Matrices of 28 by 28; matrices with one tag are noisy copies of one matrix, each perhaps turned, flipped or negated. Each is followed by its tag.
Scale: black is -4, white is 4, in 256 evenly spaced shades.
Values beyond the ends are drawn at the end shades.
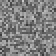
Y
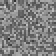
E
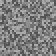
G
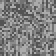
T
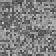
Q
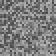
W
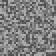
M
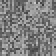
T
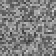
Y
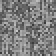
Q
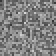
M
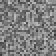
M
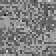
T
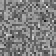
M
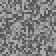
Y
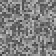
Y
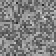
Y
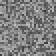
M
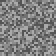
G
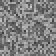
Y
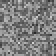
W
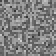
M
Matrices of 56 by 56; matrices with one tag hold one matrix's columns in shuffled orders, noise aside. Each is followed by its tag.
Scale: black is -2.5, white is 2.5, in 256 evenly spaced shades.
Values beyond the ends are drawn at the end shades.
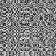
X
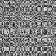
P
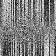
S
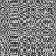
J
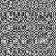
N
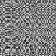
J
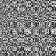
P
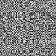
N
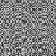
J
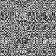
N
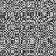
N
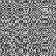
J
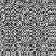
X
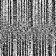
S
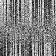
S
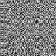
J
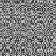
J
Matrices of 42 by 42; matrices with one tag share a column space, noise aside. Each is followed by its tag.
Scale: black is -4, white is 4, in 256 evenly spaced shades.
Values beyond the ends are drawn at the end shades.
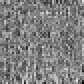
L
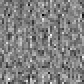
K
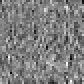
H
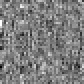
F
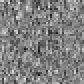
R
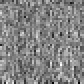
L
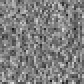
K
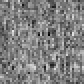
F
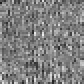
L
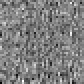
L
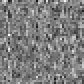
H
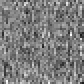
L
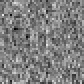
K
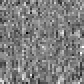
L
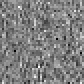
K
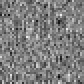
K
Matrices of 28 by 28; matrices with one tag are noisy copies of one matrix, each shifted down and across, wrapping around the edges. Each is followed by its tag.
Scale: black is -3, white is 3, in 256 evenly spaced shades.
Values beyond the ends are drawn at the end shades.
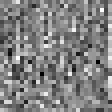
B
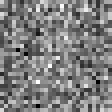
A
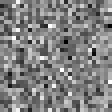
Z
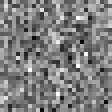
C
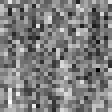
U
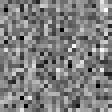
Z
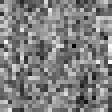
U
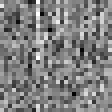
B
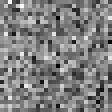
A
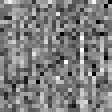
B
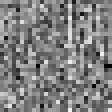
B
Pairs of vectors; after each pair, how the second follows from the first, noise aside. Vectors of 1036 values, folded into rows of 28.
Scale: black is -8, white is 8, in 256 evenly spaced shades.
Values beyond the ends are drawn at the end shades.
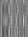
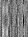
negated, scaled up.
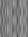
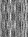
reversed, negated, scaled up.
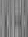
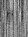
reversed, scaled up.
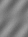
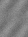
shrunk.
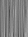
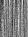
reversed, negated, scaled up.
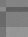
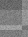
reversed, negated.
